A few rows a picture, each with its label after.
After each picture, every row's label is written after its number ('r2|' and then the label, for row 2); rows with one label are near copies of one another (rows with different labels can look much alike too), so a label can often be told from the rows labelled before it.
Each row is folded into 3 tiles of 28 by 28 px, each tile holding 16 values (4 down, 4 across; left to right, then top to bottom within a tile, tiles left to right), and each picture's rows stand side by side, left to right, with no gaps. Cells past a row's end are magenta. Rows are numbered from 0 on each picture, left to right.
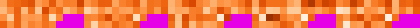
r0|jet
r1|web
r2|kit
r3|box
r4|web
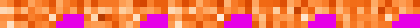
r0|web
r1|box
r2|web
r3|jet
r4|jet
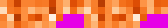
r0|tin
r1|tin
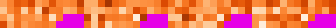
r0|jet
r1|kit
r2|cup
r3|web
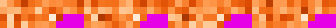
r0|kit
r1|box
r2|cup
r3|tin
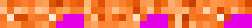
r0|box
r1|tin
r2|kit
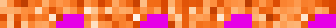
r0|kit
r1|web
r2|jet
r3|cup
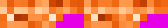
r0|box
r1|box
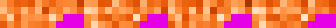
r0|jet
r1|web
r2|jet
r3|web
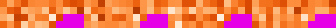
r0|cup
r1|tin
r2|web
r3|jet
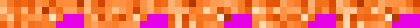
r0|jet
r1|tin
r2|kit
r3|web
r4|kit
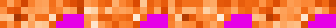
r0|cup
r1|web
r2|box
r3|cup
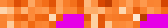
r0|web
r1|kit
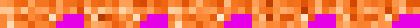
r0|web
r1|box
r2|web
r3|tin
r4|tin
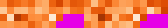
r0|box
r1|cup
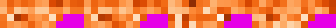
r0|box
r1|box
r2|kit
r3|cup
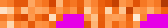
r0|web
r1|jet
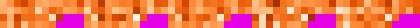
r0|kit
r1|tin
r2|tin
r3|kit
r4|web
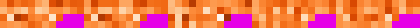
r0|box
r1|box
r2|kit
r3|jet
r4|tin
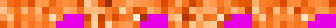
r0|jet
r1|kit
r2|cup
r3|jet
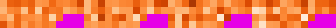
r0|jet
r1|tin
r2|kit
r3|web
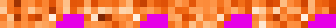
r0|tin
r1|box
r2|cup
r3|web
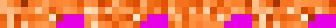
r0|kit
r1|web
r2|jet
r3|kit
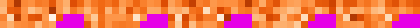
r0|tin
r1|jet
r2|kit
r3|cup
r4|box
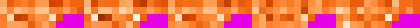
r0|box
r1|box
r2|box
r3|tin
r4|web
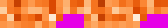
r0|tin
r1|tin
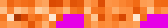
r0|box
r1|tin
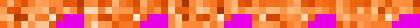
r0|cup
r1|web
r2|tin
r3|box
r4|jet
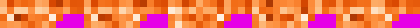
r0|box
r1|box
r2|web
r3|tin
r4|box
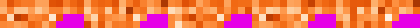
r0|box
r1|jet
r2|web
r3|box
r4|jet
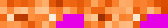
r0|box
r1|cup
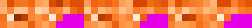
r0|box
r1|box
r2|box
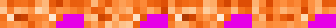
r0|box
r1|cup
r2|box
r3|tin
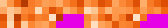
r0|kit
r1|web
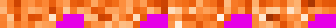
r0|tin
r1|cup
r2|web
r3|box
